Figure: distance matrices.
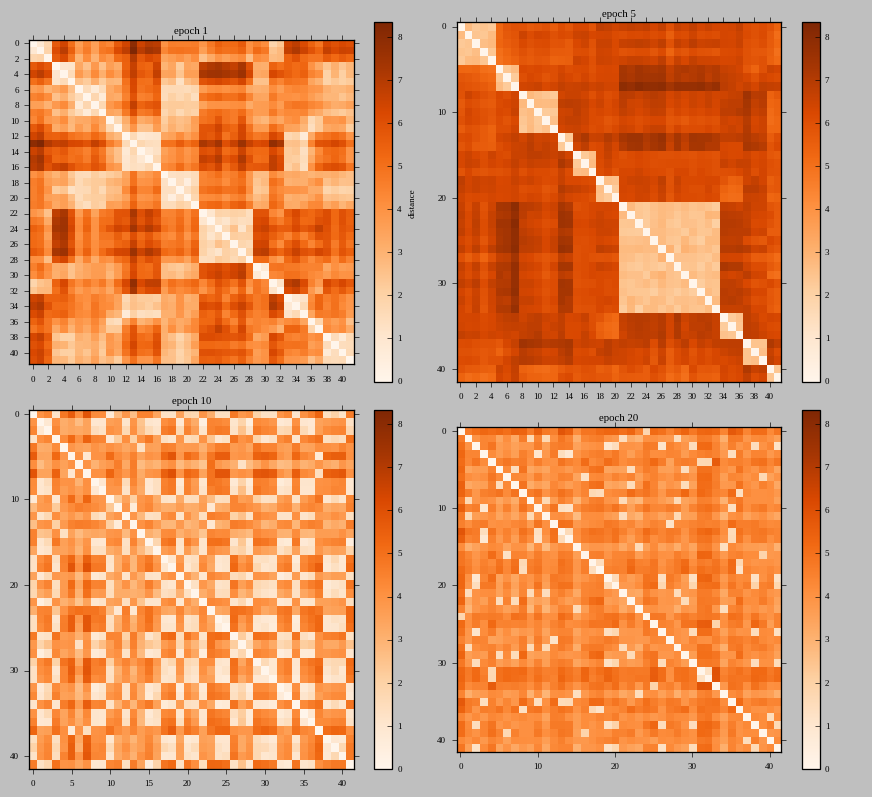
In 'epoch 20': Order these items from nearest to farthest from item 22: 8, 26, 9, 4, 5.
5, 9, 26, 4, 8
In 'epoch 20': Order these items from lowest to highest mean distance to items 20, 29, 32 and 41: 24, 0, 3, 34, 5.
5, 34, 3, 24, 0
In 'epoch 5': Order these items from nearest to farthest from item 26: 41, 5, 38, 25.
25, 41, 38, 5
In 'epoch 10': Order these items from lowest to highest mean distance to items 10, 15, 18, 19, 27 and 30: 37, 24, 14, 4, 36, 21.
21, 24, 36, 14, 4, 37
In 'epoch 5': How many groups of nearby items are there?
10
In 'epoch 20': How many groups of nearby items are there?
12
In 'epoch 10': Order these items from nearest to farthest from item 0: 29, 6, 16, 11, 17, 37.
17, 29, 11, 16, 6, 37
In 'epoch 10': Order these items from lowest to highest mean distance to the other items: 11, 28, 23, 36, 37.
28, 36, 11, 23, 37
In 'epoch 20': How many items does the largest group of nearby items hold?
7
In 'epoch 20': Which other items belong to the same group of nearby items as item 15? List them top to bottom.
23, 34
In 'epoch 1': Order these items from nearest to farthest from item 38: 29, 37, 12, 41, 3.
41, 3, 29, 37, 12
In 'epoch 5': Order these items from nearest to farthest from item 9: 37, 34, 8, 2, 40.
8, 40, 2, 34, 37
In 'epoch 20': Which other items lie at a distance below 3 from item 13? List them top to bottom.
3, 10, 14, 35
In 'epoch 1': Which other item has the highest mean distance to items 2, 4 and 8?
13
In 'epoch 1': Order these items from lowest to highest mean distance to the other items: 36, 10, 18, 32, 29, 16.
18, 10, 36, 29, 32, 16
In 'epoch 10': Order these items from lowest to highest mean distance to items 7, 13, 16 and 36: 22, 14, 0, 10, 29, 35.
22, 35, 14, 10, 0, 29
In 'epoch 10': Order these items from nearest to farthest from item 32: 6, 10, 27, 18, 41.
41, 27, 6, 10, 18
